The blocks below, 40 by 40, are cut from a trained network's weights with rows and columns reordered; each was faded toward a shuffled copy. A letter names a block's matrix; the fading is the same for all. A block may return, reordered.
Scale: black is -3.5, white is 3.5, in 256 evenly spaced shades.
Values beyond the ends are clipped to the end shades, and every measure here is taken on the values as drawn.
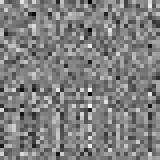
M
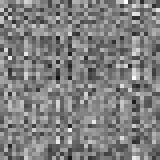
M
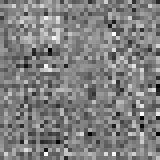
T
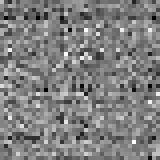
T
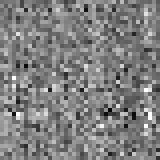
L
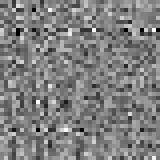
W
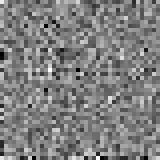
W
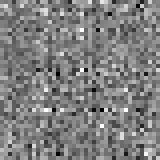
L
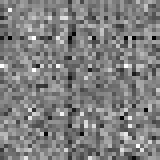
L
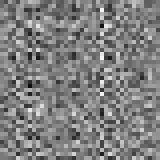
M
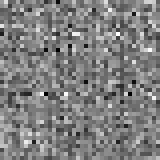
L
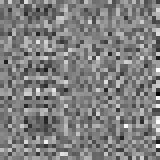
M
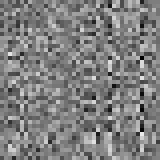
M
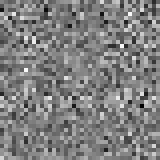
W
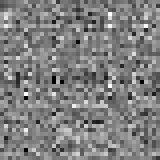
T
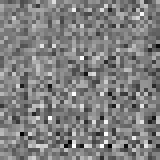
L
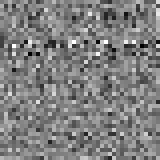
W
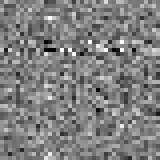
W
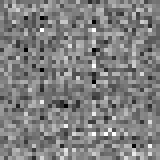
T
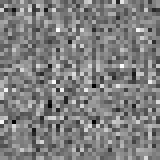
L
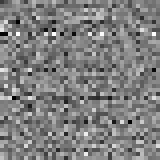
W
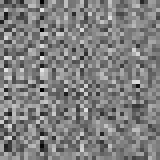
M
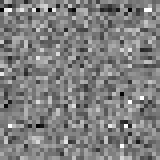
W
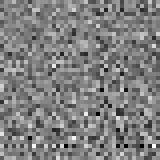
W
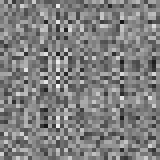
M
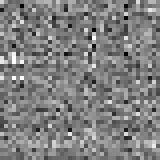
T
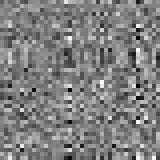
M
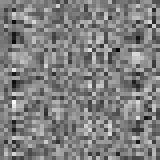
M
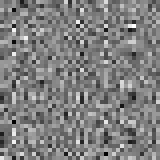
M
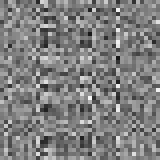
M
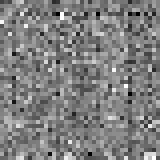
L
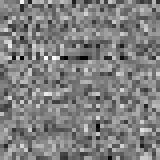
W
